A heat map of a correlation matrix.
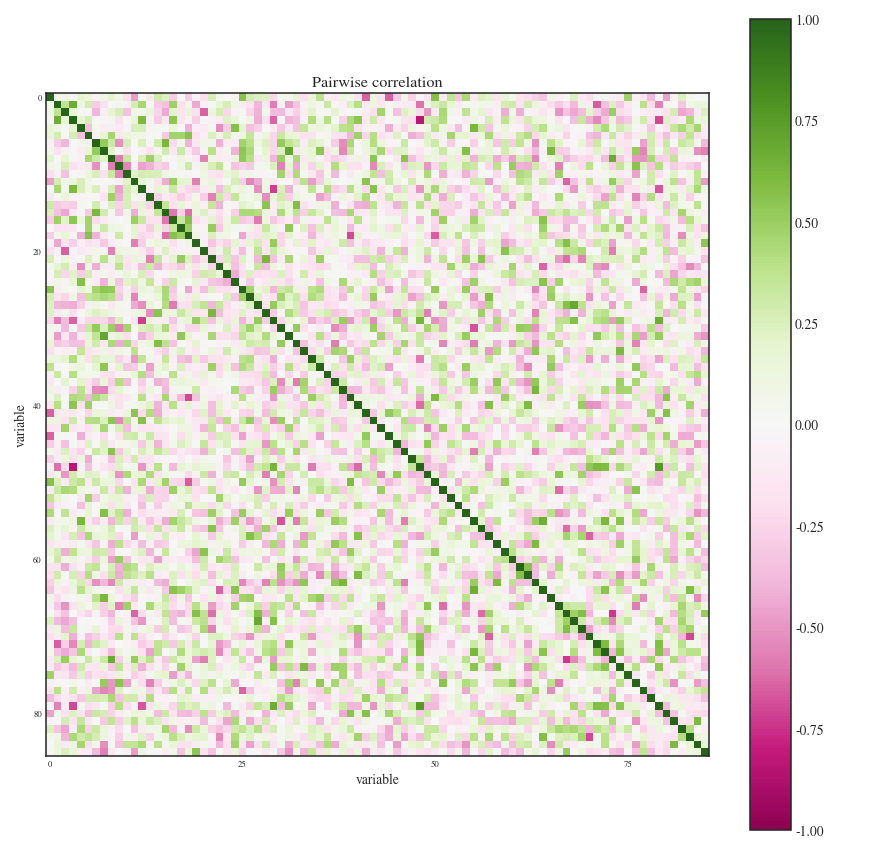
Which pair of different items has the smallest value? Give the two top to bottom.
3, 48
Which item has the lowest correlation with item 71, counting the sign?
1
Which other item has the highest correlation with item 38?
63
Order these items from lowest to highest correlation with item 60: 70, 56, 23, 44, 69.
56, 44, 69, 70, 23
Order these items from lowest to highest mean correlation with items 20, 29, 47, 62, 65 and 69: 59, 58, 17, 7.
17, 7, 58, 59
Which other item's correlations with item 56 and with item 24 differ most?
21
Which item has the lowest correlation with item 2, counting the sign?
20
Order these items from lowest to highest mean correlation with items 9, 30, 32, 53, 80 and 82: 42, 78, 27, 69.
42, 78, 69, 27
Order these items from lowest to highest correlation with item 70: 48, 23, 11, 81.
23, 81, 11, 48
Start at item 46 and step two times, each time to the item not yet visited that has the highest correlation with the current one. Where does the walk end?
73
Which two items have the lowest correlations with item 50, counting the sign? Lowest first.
18, 29
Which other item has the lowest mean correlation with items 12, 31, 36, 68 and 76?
13
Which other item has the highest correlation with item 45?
49
